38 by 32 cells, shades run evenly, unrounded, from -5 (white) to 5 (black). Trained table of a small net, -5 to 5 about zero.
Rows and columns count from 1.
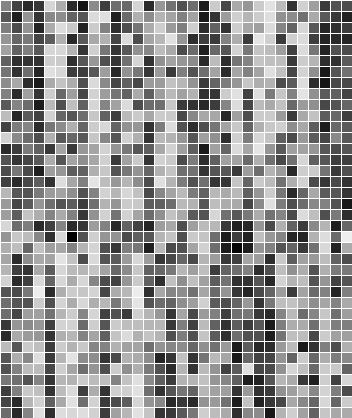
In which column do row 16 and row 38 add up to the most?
22
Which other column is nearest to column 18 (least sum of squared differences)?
1
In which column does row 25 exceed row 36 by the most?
3
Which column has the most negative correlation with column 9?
20
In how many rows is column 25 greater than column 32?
18
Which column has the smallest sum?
9
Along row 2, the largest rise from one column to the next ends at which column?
11
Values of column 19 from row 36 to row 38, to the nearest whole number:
-2 -1 -3
